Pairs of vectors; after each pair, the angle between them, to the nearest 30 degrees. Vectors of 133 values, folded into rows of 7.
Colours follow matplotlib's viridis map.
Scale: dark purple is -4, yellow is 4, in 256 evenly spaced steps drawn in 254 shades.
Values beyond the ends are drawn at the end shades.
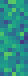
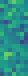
30 degrees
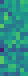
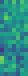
30 degrees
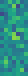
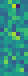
30 degrees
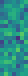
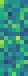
150 degrees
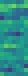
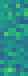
120 degrees
